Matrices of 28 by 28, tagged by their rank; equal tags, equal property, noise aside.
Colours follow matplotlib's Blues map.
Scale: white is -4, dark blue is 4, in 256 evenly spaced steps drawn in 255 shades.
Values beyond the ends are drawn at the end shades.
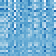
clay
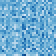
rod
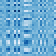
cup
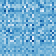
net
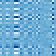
cup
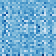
rod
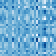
clay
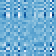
cup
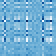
cup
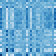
cup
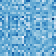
rod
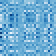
clay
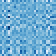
clay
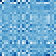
clay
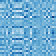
clay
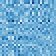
net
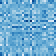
net
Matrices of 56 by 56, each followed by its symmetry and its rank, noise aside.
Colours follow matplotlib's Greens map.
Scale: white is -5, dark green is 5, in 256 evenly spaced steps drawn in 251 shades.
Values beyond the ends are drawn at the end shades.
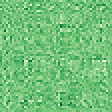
antisymmetric, rank eight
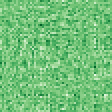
antisymmetric, rank eight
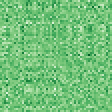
antisymmetric, rank six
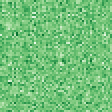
antisymmetric, rank eight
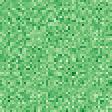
symmetric, rank seven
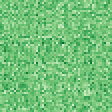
no symmetry, rank eight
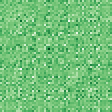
symmetric, rank six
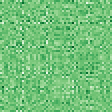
antisymmetric, rank six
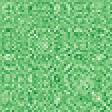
symmetric, rank six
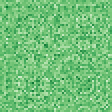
symmetric, rank seven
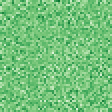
symmetric, rank eight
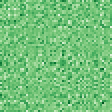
symmetric, rank six
